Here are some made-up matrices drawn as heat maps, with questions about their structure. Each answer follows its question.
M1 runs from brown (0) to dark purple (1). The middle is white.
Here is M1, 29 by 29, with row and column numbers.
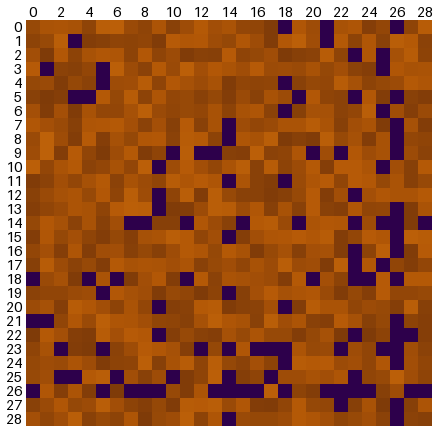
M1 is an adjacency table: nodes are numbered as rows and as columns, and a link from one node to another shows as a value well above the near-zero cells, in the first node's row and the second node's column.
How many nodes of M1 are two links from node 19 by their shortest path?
10
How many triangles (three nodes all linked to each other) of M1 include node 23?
8
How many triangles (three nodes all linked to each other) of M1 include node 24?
1
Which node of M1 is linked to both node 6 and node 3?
node 25
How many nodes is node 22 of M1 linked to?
4
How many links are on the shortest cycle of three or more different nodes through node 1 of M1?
5
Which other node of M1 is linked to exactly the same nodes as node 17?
node 2
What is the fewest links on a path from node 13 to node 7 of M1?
2
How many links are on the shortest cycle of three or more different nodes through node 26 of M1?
3
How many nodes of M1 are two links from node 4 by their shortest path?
9
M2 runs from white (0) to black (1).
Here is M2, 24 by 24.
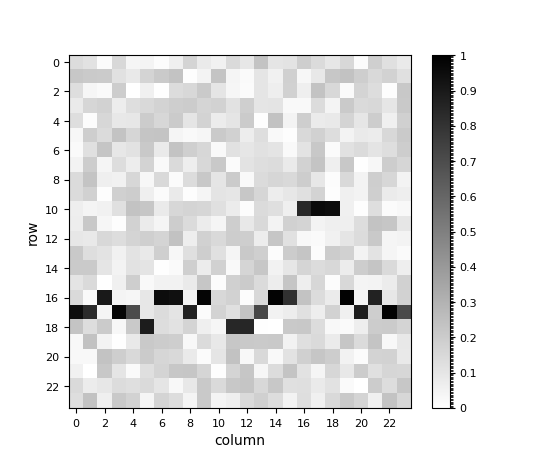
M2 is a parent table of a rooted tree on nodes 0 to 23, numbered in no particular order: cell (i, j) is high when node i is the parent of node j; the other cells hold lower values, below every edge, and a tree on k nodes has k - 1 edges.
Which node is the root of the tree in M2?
10
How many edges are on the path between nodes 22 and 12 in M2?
4
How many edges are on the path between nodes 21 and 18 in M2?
3
